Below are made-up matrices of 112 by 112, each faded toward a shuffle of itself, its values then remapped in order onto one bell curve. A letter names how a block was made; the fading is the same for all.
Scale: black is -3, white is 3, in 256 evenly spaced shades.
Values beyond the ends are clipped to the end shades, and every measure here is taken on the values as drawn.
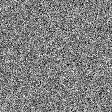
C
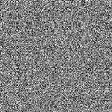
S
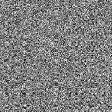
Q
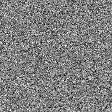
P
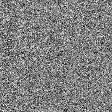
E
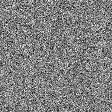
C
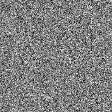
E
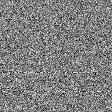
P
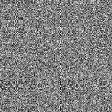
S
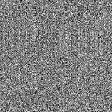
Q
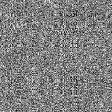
S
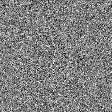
E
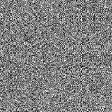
S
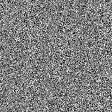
E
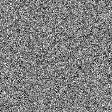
E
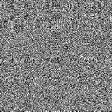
Q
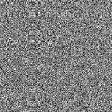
S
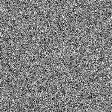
E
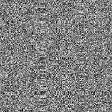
S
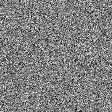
P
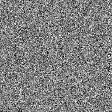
E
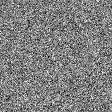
C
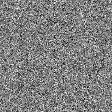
E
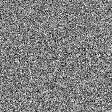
P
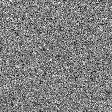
P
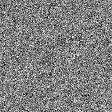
E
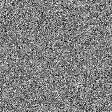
P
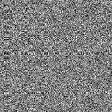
Q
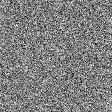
C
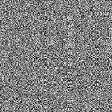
S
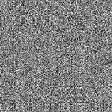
Q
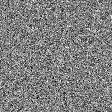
C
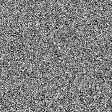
P
